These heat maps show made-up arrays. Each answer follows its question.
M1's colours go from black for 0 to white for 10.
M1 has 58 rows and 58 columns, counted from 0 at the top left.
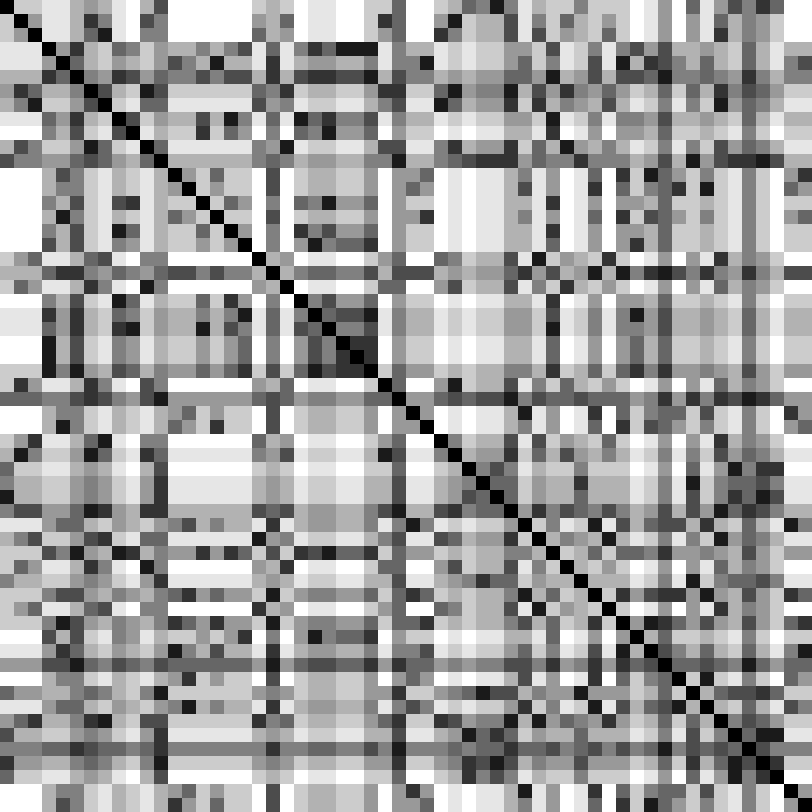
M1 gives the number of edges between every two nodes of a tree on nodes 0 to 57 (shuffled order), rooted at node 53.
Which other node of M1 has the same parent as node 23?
8
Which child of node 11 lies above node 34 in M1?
49
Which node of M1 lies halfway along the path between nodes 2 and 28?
51
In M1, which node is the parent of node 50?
42
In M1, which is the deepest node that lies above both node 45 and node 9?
5
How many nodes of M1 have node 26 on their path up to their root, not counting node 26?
6
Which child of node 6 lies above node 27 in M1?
32
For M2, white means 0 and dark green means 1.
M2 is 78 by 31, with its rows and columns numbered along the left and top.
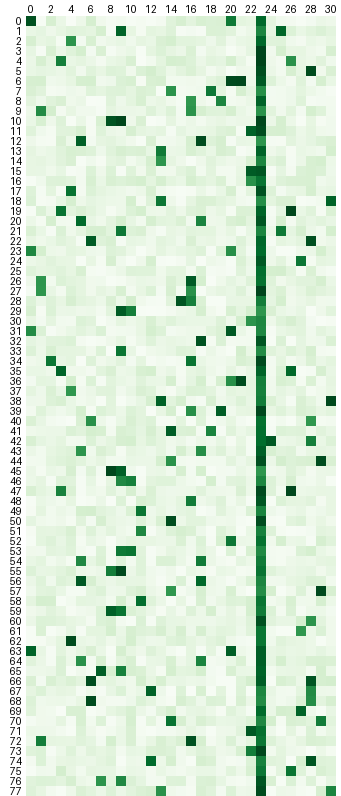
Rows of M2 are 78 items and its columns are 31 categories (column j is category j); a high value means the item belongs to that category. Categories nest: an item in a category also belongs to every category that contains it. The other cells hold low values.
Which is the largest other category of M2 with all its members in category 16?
1
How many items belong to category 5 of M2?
6
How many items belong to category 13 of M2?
5
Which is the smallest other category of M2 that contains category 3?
26
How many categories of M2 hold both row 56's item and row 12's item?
3
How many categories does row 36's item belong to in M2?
3
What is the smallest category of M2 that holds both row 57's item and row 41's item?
14
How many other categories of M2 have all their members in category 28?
3
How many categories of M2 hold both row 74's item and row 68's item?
2
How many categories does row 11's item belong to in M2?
2
